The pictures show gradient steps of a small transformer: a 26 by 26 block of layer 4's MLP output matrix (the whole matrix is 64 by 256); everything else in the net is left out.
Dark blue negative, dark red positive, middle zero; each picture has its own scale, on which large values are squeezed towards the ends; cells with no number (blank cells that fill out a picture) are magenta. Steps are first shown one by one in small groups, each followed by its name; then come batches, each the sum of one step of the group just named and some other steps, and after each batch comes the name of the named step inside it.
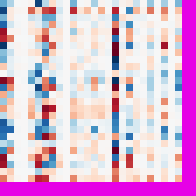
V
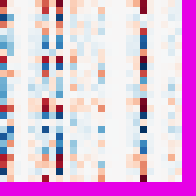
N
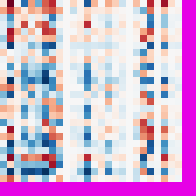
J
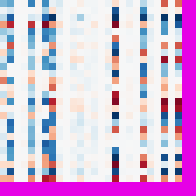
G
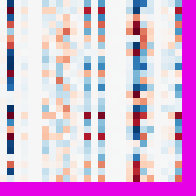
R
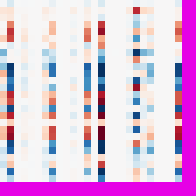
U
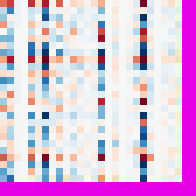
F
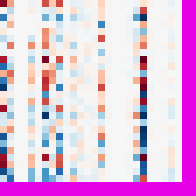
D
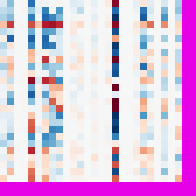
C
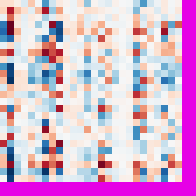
R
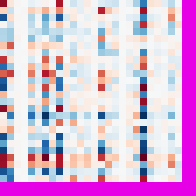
D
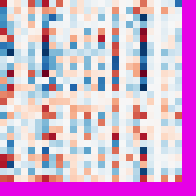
V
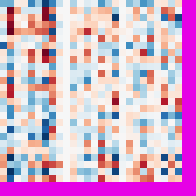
G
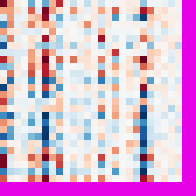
D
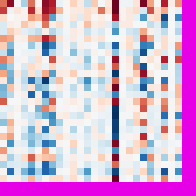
J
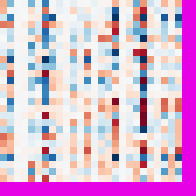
G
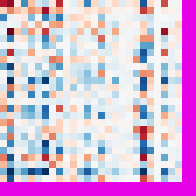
J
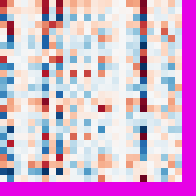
N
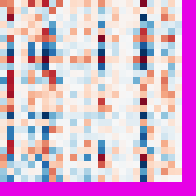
F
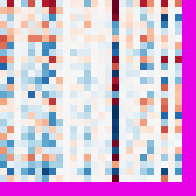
J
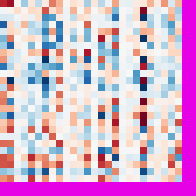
J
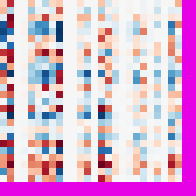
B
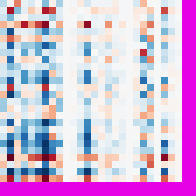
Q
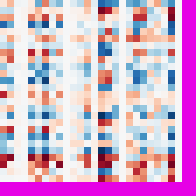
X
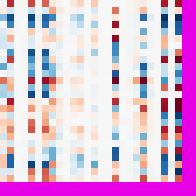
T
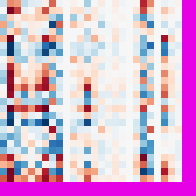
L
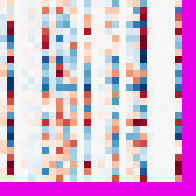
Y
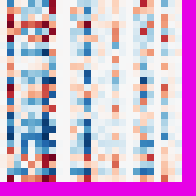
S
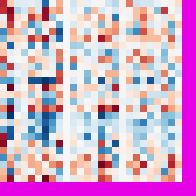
B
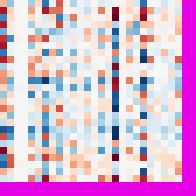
Y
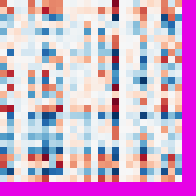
X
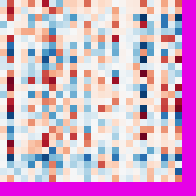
T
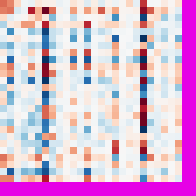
Q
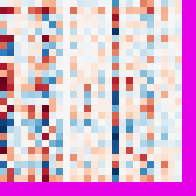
L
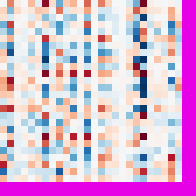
L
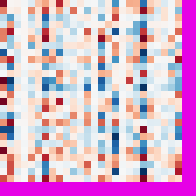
Y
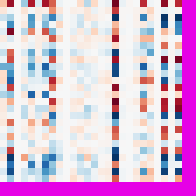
T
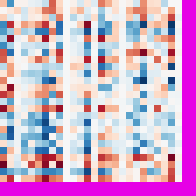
S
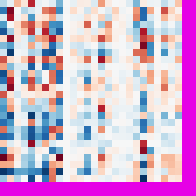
Q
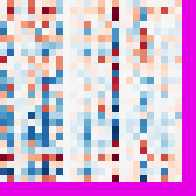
Q
